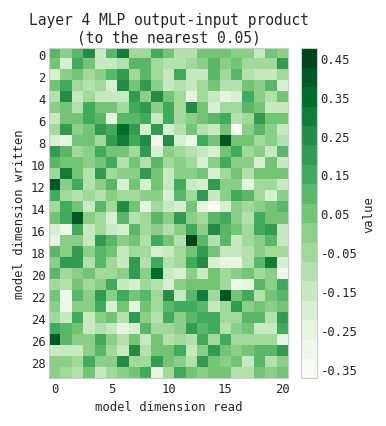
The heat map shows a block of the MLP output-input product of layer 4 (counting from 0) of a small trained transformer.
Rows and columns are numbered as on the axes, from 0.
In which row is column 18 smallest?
10
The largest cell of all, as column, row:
12, 17
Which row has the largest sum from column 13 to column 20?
22
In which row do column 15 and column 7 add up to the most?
8
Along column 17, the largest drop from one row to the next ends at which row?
21
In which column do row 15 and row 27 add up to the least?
5
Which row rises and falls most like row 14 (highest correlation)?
7
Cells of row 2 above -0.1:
14
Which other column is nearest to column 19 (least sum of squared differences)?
18
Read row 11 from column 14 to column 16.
-0.2 -0.05 0.05
